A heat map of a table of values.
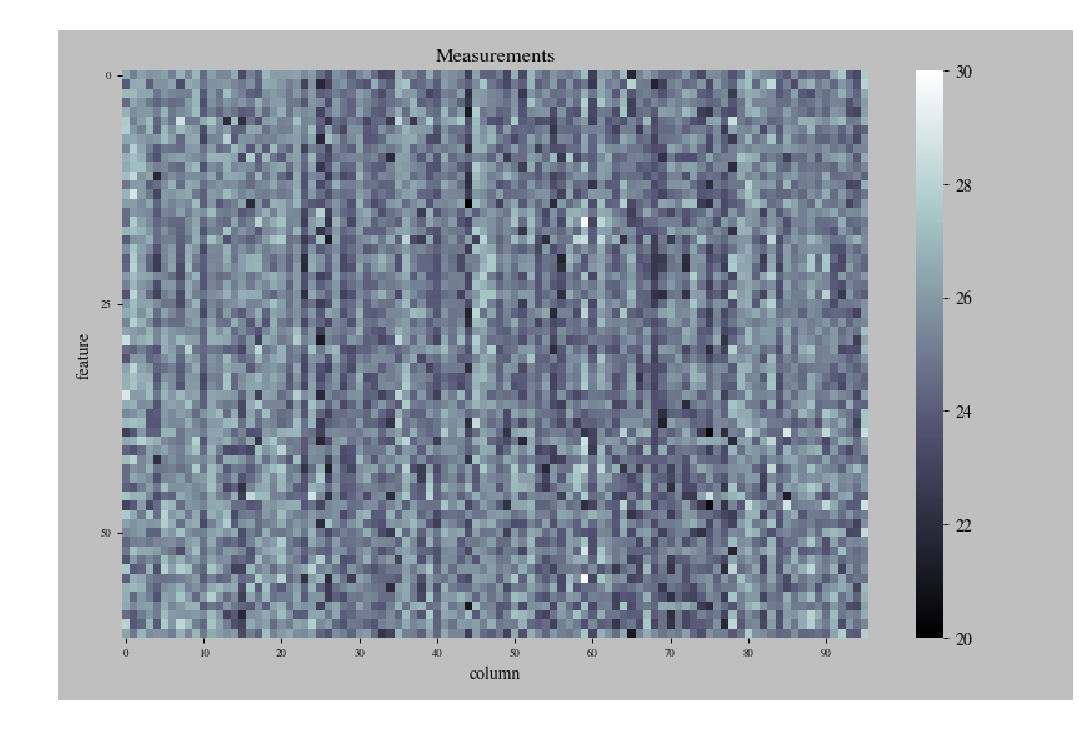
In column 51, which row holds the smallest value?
40
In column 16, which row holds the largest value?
46
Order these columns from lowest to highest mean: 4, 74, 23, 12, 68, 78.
68, 23, 4, 74, 78, 12
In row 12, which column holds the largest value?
80
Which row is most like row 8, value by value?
27
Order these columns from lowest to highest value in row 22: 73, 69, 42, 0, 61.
69, 42, 0, 61, 73
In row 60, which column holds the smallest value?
77
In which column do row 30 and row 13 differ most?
1
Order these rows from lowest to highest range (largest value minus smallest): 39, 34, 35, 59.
34, 59, 35, 39
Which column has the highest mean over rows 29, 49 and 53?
5
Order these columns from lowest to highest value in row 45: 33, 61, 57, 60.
60, 33, 57, 61
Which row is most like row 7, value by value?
49
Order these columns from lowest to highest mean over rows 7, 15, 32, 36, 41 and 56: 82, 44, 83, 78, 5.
44, 82, 78, 5, 83
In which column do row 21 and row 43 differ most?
59
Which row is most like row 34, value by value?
33
